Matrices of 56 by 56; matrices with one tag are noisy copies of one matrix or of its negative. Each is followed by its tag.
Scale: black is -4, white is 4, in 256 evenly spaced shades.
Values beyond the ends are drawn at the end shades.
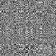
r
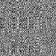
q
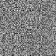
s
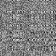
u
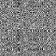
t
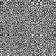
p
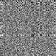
p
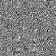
t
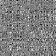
u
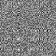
t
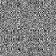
t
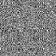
t
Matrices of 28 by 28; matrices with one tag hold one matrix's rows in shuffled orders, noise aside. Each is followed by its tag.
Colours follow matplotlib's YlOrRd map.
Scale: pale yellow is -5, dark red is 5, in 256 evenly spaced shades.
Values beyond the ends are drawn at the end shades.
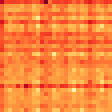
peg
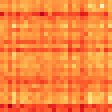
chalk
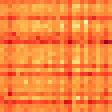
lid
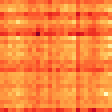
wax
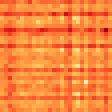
lid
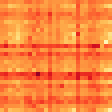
wax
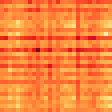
wax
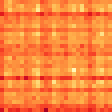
peg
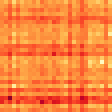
chalk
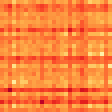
chalk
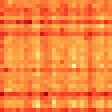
peg
